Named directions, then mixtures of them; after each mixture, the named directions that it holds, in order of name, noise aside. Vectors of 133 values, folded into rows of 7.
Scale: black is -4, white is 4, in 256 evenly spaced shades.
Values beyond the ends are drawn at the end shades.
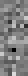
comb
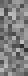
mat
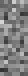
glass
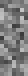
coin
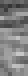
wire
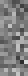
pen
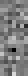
comb.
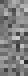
pen.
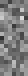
coin.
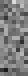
glass, pen.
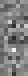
comb.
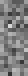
comb, mat, pen.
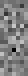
comb, mat, pen.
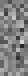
mat, pen.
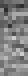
mat, wire.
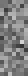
mat.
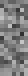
coin, pen.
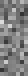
glass, pen.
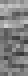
wire.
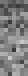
comb, pen, wire.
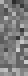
glass, pen.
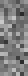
coin, glass, pen.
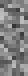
coin.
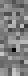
comb, pen.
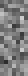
coin.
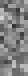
coin.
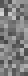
coin, glass, mat.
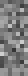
coin, comb, pen.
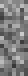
coin, pen, wire.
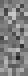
comb, mat, pen.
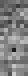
comb, wire.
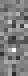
comb.
